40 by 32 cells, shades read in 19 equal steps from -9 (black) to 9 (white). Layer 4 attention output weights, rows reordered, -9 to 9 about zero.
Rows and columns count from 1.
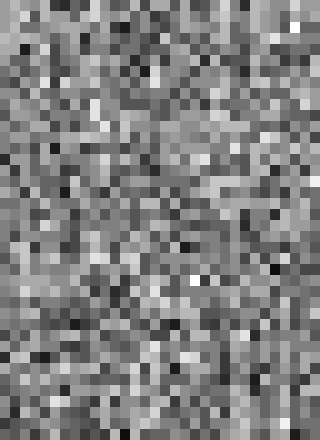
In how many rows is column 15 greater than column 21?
18
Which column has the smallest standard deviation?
1
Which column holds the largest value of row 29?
32
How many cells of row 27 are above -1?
23
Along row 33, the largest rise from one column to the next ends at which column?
2
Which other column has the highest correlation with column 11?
13
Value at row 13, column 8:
3
